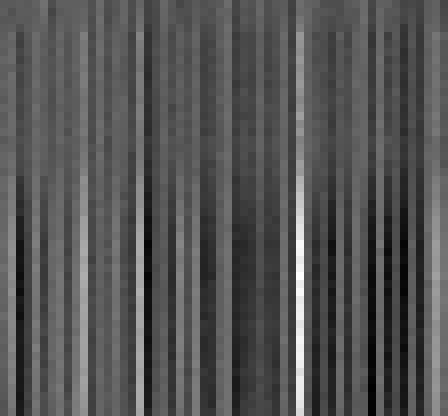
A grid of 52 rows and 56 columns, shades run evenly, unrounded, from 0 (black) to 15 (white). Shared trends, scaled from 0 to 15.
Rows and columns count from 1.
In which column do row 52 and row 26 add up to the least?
47
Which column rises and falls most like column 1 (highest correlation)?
45
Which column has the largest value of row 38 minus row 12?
38
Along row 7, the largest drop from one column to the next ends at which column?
19
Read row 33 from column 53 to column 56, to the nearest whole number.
2 6 9 7
